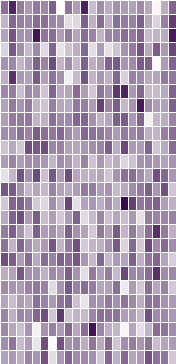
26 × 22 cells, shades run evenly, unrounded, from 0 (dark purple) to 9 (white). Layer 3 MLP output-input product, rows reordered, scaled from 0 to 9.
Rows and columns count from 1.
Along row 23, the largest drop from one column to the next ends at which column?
8
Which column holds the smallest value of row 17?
20
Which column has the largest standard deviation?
16
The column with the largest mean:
12
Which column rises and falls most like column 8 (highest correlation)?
6
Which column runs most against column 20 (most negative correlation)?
11
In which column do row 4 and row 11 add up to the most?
1
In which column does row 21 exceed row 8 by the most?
18
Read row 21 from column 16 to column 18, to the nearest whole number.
8 5 7
